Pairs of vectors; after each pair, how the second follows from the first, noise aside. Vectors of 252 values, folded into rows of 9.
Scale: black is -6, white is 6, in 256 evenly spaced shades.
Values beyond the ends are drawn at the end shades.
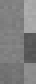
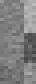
copied.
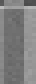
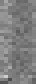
reversed, partly zeroed.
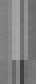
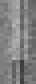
copied.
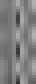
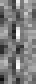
reversed, negated, scaled up.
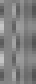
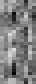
wrapped around, negated, scaled up.
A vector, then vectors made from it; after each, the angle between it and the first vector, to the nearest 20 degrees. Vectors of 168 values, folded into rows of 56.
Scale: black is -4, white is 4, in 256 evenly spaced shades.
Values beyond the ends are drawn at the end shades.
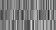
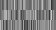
80 degrees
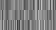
80 degrees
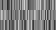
80 degrees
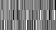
100 degrees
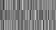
60 degrees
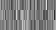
120 degrees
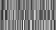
40 degrees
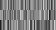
120 degrees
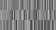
160 degrees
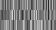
40 degrees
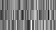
20 degrees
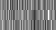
120 degrees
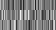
100 degrees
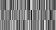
100 degrees
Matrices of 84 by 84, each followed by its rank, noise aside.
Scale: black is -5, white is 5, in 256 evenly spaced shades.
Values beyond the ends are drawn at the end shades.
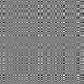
one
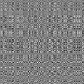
three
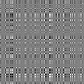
one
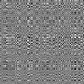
three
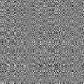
four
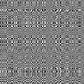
two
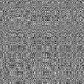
six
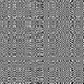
three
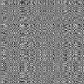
four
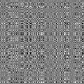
three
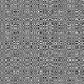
three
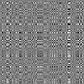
two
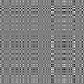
one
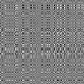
two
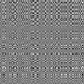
two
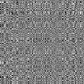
four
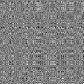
six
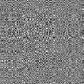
six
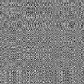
six
